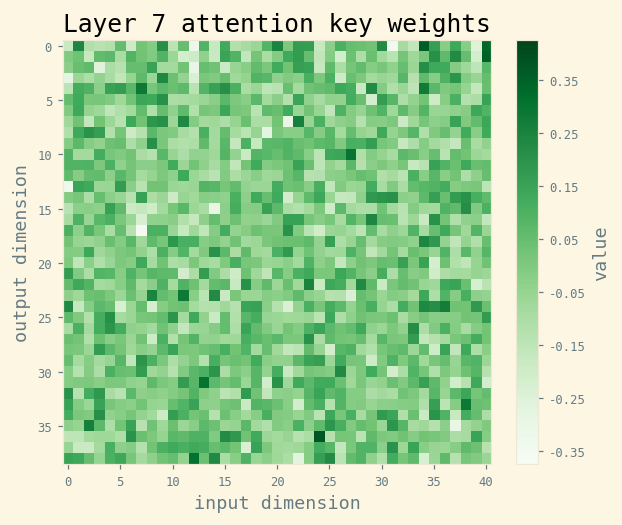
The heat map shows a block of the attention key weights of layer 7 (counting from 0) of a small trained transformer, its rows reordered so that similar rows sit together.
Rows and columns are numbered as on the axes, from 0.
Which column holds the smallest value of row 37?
17
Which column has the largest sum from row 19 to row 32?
23
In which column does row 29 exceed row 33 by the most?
22
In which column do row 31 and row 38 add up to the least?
37
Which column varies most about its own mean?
34
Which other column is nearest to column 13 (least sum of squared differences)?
20
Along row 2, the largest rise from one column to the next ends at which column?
13
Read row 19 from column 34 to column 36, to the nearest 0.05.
0 -0.05 0.1
